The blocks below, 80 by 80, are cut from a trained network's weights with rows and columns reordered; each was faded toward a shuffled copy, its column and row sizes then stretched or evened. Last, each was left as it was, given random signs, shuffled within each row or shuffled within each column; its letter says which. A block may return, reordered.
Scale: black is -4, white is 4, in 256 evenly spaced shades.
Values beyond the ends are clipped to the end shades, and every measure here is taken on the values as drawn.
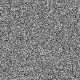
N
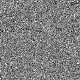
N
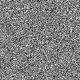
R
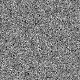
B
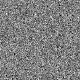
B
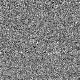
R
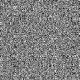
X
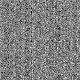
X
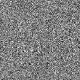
X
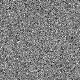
R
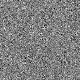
N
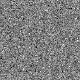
N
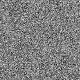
R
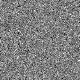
B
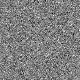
B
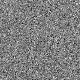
B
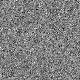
R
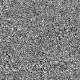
X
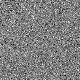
R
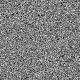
R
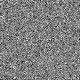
R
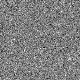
R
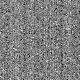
B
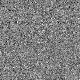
R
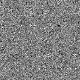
N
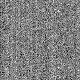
B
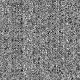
X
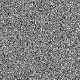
X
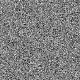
B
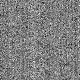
B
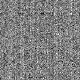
X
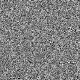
N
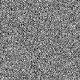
X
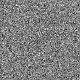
N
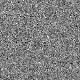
R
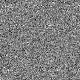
R
